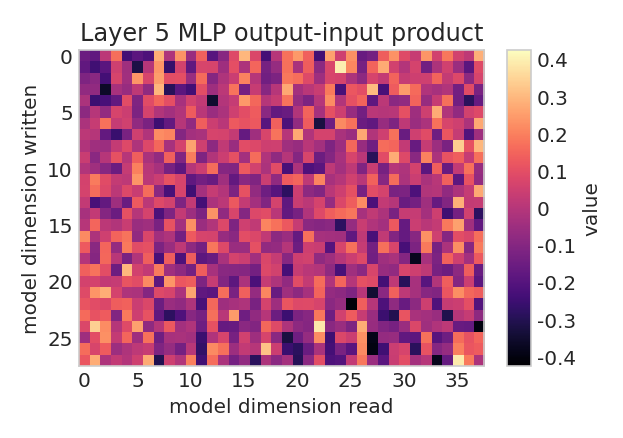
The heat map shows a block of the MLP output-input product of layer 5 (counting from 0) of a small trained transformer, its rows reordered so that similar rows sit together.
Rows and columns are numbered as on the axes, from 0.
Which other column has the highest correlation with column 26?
22
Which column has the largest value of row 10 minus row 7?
36
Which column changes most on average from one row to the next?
8
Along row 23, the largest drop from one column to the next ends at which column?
15
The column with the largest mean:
35
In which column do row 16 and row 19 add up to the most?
4
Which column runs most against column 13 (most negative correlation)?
27
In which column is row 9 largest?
29
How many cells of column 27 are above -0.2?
22
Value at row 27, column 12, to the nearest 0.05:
0.15
